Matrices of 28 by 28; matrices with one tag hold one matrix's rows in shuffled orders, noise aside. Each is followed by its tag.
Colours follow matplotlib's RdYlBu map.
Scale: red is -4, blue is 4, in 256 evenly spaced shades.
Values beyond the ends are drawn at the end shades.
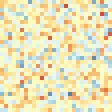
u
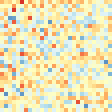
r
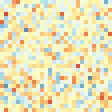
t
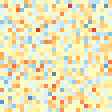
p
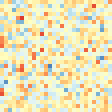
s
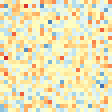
t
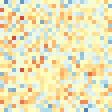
r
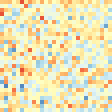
r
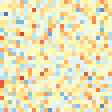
s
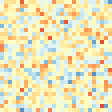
u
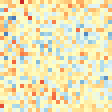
r
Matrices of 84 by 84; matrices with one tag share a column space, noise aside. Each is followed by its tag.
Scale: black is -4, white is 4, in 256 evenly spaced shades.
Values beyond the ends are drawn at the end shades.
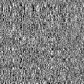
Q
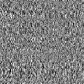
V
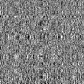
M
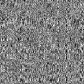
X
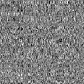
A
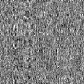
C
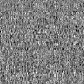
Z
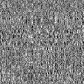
Z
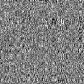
X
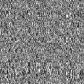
V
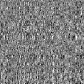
M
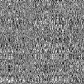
X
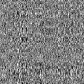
V
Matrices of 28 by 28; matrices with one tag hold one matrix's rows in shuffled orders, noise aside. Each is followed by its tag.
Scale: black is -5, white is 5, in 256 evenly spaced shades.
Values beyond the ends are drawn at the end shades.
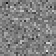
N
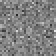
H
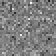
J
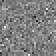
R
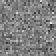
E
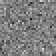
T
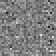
E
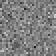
R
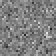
N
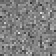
T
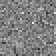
H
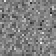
T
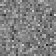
H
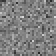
H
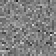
H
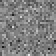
J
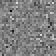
E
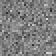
N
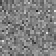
R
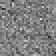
J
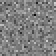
R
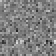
H
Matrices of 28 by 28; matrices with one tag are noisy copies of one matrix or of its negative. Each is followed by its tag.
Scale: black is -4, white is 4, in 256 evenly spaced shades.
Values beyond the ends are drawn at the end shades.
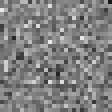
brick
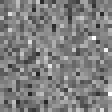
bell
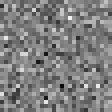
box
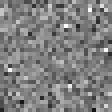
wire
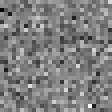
brick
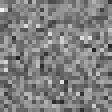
brick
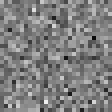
bell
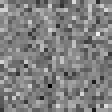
wire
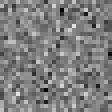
box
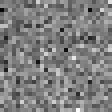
brick
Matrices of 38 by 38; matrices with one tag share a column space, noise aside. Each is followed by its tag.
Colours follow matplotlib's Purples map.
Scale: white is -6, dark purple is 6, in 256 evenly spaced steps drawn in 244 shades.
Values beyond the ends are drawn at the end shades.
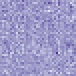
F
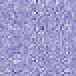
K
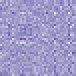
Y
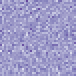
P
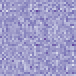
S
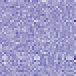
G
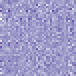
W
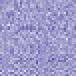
K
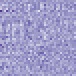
S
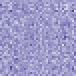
S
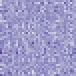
F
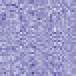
W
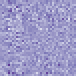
W
